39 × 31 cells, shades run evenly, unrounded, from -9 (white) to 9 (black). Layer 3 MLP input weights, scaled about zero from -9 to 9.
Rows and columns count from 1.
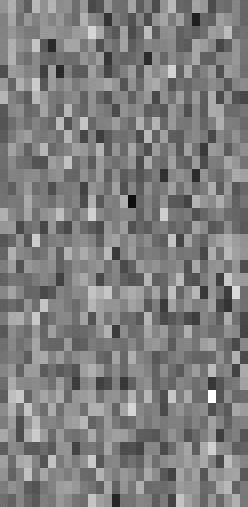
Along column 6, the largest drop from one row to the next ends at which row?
24
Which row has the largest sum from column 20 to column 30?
25
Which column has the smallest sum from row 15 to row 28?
12
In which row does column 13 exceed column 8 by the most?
30
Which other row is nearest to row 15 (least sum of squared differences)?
27
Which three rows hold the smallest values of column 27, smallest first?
31, 35, 29
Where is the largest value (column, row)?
17, 16
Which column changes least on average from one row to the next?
10
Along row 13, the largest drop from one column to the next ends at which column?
19
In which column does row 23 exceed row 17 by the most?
21
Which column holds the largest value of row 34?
28
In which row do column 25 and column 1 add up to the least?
8
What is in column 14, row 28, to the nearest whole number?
2
